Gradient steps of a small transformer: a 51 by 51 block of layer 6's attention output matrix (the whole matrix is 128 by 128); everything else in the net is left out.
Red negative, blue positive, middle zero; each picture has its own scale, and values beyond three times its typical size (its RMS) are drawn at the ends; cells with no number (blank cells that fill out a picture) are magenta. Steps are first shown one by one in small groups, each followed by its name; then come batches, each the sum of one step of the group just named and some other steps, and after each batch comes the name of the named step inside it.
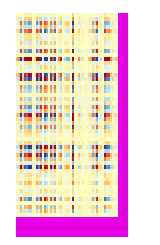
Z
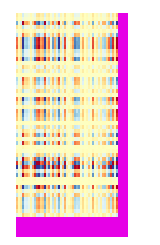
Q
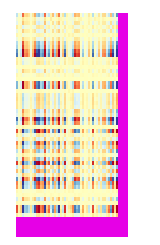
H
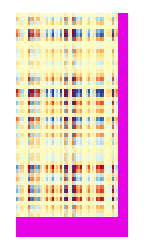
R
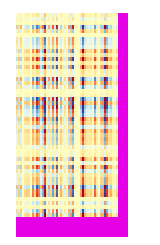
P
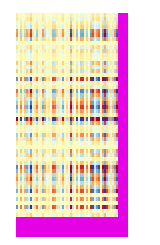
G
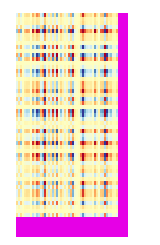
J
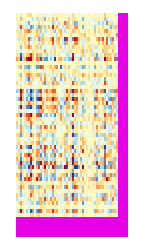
Z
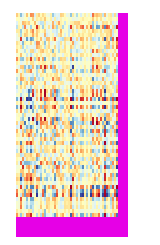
Q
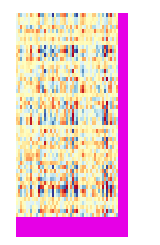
J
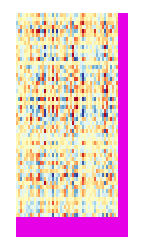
J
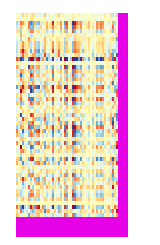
H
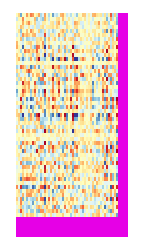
Q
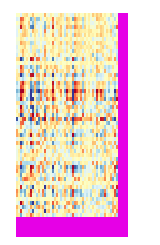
H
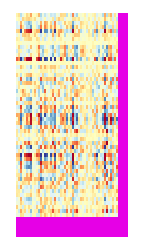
Z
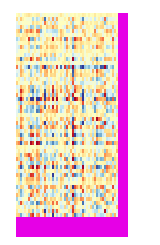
G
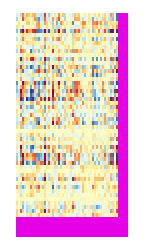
H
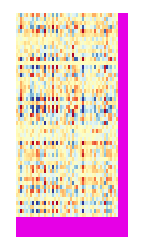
J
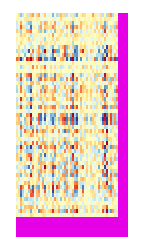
Z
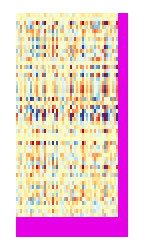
J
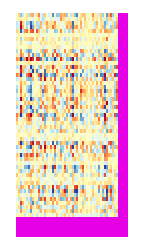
Z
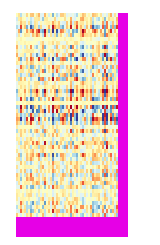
J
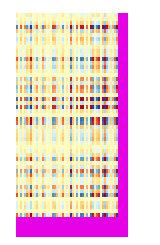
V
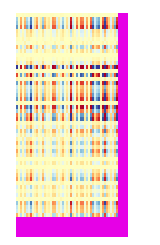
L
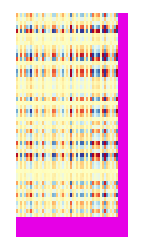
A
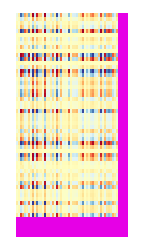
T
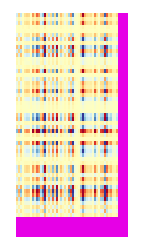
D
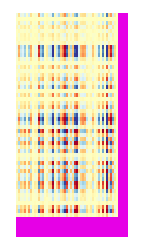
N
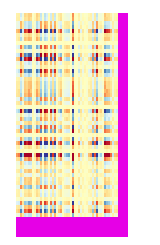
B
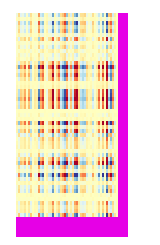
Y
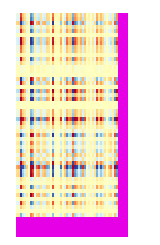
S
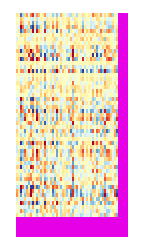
T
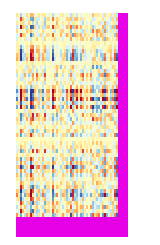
V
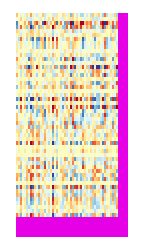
L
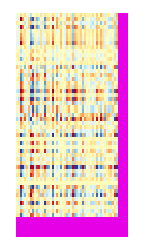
S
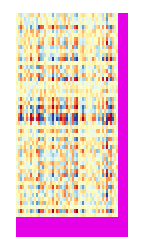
N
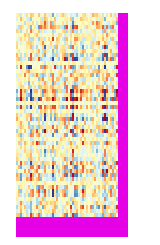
D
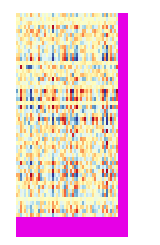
N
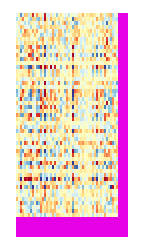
T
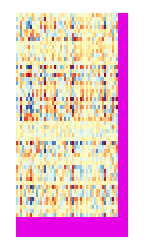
L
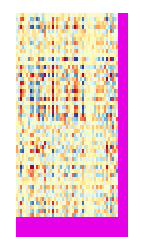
S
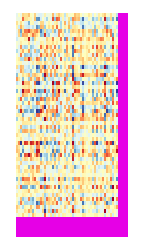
B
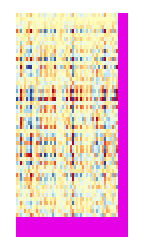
B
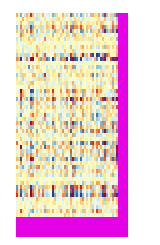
A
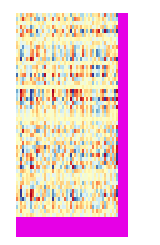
A
